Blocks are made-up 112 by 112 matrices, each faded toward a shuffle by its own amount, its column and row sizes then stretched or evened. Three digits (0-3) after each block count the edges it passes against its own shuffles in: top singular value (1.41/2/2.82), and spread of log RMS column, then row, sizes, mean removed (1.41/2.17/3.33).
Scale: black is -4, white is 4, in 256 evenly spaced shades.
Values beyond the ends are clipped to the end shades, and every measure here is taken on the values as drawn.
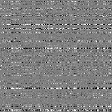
3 1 3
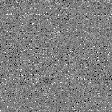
2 0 2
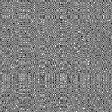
3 2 0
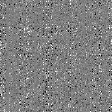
0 3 1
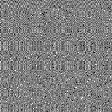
3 1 0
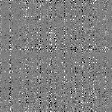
1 3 2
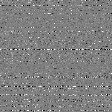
1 0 3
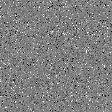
0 1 1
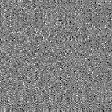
2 1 0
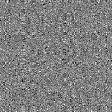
2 1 1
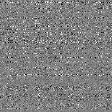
0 2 3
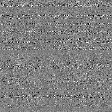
0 1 3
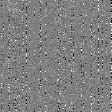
1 3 0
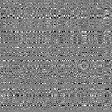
3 0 3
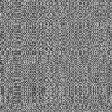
3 2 1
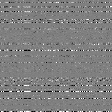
3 0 3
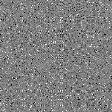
2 1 1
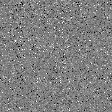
0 1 1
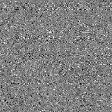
2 0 2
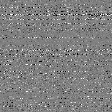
1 0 3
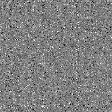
1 1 1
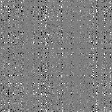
1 3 2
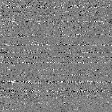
1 1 3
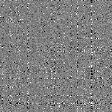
2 2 2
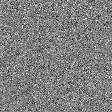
0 0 1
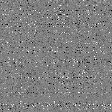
1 1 2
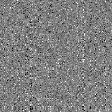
2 2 0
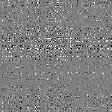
1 2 3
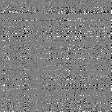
2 2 3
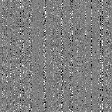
2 3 0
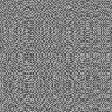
3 2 1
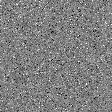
0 0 0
